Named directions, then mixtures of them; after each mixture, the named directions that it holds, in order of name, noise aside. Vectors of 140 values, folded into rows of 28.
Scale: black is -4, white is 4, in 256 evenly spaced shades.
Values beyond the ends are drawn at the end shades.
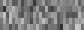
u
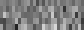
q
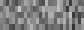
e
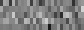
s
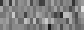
s.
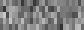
u.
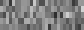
s, u.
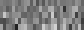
q.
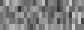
e.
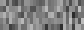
e, u.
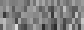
q.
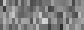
s, u.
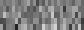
q.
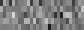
s.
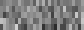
q.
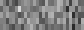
e.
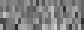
q.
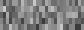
u.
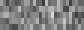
e, q.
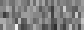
q.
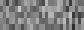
e.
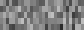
e, u.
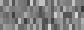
q, s.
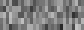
e, u.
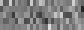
s.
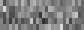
s, u.
